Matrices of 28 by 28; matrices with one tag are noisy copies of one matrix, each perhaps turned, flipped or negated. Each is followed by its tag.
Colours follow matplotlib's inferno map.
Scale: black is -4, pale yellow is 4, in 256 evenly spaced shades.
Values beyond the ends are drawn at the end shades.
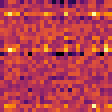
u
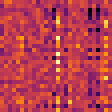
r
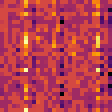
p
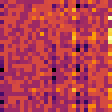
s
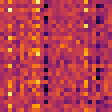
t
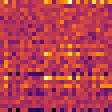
s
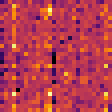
u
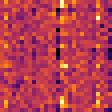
u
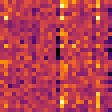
u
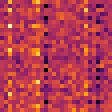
t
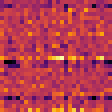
u
